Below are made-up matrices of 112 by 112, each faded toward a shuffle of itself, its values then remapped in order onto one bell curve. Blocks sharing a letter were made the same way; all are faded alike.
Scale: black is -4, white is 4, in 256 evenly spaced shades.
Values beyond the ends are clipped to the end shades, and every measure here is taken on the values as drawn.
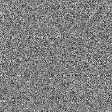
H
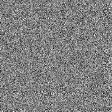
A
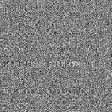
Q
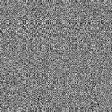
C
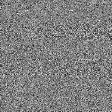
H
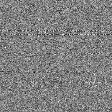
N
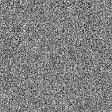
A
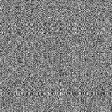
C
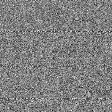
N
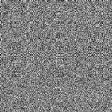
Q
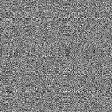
C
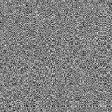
C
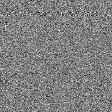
N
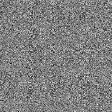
H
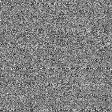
N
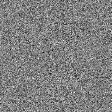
A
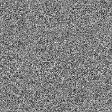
A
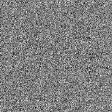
H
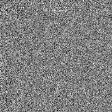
A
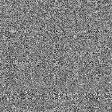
H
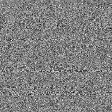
N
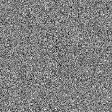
A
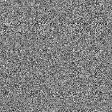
H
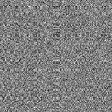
C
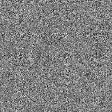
A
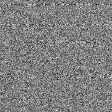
N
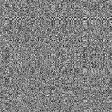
C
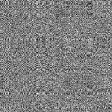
C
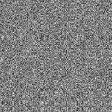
Q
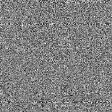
H
